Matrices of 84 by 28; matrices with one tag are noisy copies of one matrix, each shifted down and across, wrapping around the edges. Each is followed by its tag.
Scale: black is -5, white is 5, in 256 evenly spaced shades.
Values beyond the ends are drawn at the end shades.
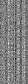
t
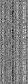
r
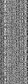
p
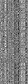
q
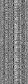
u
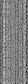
p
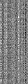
t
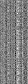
u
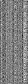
u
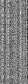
t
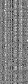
t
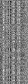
t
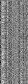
u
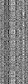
q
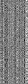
u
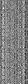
p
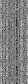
r
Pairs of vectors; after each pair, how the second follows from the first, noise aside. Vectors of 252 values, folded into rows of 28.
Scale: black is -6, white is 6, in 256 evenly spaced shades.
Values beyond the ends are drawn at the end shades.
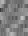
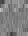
negated, partly zeroed.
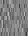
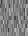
reversed.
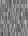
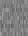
wrapped around, shrunk.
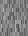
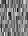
wrapped around, scaled up.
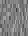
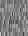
shuffled.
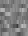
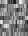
wrapped around, scaled up.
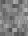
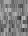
wrapped around.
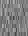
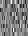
wrapped around, scaled up.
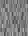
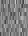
reversed.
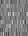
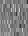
shuffled.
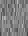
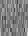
negated.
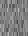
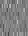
negated, partly zeroed.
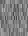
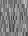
reversed.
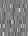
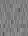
negated, shrunk.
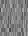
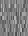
wrapped around, negated.
